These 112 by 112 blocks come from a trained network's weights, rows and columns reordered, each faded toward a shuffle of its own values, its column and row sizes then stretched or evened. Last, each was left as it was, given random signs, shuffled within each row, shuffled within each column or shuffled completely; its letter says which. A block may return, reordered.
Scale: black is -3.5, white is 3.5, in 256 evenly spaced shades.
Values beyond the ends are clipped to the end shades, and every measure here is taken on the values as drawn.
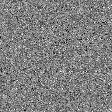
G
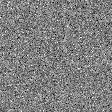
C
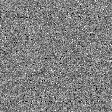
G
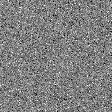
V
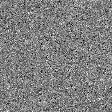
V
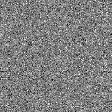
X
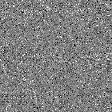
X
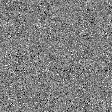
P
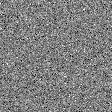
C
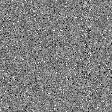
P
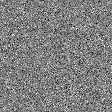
G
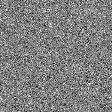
P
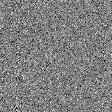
V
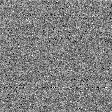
G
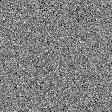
G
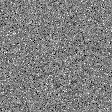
C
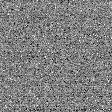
G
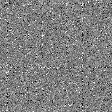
P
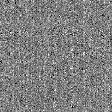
X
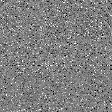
X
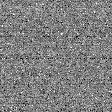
G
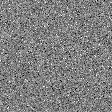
C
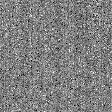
V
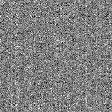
X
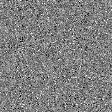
P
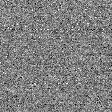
G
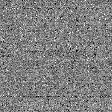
X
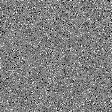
P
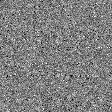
G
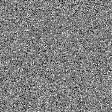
P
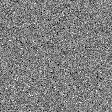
C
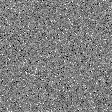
C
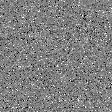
G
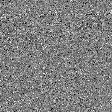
G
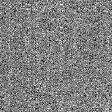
X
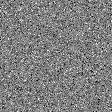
C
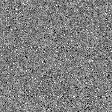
P
